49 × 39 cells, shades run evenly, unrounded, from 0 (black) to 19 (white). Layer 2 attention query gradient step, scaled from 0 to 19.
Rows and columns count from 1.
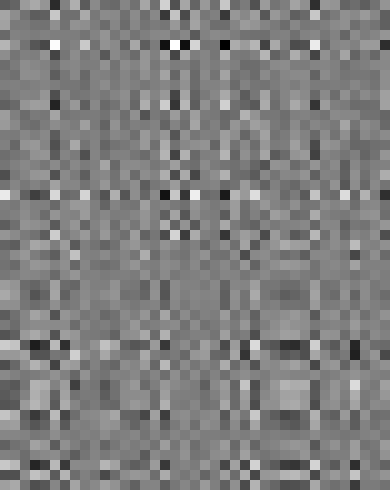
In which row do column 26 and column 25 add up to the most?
20
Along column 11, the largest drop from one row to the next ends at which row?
48
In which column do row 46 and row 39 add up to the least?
8
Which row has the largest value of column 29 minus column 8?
39
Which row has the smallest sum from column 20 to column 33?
35
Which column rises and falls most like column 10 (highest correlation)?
21
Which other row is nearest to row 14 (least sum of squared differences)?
10
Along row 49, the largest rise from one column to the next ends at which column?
26
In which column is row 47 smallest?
4
